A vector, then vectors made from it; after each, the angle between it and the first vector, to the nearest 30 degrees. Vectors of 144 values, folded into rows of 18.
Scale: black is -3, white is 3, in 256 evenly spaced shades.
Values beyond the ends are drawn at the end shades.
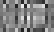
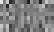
60 degrees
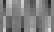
90 degrees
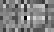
30 degrees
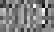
60 degrees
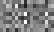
120 degrees
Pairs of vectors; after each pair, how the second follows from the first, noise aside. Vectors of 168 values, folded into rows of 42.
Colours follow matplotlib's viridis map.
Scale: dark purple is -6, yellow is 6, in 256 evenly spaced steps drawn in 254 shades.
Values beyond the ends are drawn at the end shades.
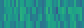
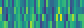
wrapped around, scaled up.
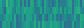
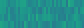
wrapped around, shrunk.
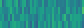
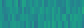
shrunk.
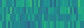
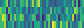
reversed, scaled up.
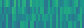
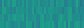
reversed, shrunk.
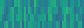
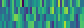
reversed, scaled up.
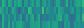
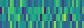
reversed, negated, scaled up.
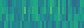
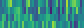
negated, scaled up.
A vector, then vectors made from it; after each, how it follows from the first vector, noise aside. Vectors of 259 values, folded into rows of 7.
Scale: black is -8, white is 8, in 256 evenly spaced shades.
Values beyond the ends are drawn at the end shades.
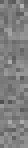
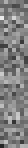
wrapped around, scaled up.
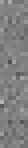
negated, partly zeroed.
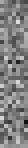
wrapped around, scaled up.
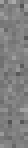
negated, partly zeroed.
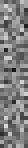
wrapped around, scaled up.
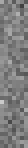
sign-scrambled.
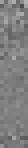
negated, partly zeroed.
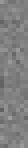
wrapped around, negated, shrunk.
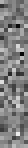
wrapped around, scaled up.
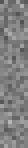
copied.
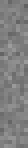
wrapped around, shrunk.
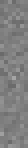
wrapped around, shrunk.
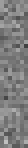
reversed.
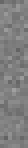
wrapped around, negated, shrunk.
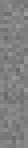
wrapped around, negated, shrunk.
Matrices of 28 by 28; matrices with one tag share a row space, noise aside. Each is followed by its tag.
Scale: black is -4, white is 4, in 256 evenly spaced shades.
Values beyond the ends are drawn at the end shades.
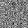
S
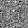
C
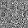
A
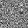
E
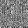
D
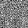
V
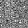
C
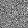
A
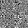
C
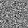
C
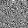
S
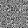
D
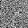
C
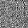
A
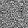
E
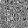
D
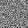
S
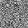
C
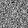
S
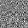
A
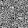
E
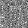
V
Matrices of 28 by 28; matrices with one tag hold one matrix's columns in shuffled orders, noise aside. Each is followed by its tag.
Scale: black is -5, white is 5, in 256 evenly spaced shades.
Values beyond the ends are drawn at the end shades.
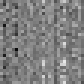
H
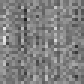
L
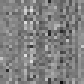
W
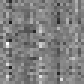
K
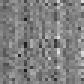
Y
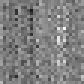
L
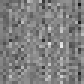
K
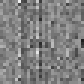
Y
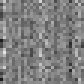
Y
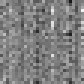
W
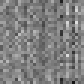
W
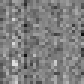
H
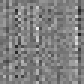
L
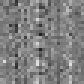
H
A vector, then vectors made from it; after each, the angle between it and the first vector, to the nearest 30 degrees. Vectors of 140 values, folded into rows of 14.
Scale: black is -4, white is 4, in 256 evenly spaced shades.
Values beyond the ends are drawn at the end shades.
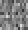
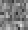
30 degrees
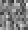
30 degrees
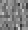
150 degrees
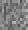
90 degrees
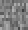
30 degrees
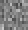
90 degrees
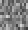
30 degrees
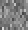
90 degrees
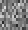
60 degrees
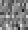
30 degrees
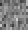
90 degrees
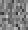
30 degrees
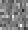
30 degrees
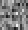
150 degrees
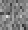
60 degrees
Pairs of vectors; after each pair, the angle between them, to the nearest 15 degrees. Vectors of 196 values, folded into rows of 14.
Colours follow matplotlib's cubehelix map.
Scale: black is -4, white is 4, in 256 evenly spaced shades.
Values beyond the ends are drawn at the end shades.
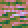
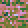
45 degrees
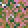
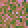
90 degrees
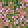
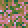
60 degrees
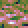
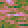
60 degrees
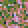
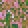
120 degrees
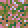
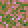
45 degrees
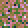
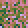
60 degrees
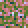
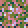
75 degrees
